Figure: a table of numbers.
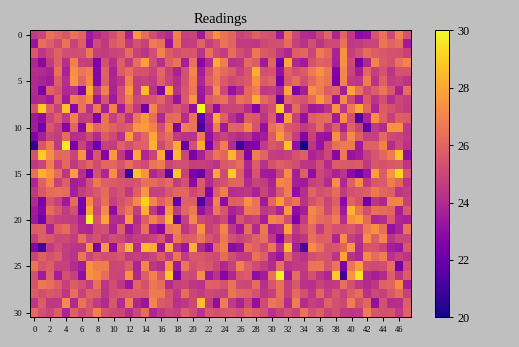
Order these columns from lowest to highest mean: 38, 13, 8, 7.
8, 38, 13, 7
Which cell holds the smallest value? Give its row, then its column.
12, 34
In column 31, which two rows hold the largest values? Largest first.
26, 8
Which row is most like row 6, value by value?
19
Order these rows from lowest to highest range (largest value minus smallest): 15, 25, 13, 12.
25, 13, 15, 12
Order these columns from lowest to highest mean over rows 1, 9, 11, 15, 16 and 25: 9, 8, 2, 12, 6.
6, 12, 8, 9, 2
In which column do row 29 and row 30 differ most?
21
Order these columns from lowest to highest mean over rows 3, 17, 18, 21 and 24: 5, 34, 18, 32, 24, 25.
34, 25, 5, 18, 24, 32
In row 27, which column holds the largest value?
46
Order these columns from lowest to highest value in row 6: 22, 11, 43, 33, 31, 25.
33, 25, 31, 22, 11, 43
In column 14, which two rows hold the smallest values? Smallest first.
8, 29
